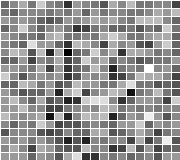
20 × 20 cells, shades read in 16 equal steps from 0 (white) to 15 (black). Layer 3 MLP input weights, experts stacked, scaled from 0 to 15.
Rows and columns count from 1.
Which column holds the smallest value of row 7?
11
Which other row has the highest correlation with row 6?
1
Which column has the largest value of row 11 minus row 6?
19
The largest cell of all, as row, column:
7, 8
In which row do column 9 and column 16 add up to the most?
4
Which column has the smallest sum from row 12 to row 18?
12
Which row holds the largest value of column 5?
17
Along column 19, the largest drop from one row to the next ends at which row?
18
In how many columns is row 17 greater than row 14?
11
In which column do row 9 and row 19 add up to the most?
13
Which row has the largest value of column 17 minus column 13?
6
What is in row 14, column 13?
5
